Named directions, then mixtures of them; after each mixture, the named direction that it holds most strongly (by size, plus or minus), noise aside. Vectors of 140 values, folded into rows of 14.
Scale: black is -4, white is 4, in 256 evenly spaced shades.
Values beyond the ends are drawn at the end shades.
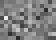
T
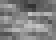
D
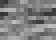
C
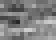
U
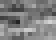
U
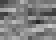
C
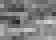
U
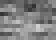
D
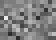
T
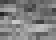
C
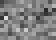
T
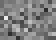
T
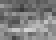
U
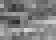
U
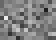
T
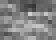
D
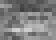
D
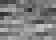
C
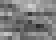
D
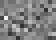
T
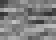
C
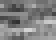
U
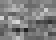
U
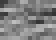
C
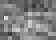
D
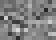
T
